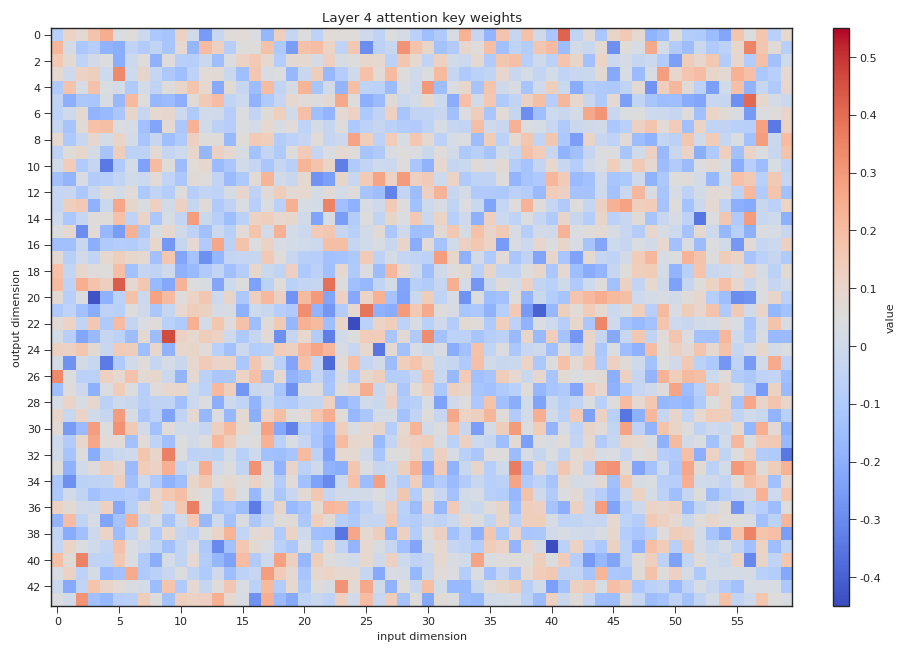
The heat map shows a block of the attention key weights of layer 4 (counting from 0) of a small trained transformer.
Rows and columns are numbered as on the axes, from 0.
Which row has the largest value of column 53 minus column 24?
22
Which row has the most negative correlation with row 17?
5
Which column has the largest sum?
17
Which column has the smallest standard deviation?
7
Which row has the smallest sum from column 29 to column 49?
43
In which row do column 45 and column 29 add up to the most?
33
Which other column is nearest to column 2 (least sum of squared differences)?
27
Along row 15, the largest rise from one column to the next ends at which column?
6
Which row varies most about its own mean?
20
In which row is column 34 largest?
40
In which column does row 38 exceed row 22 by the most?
24
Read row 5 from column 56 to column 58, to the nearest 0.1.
0.4 0.1 0
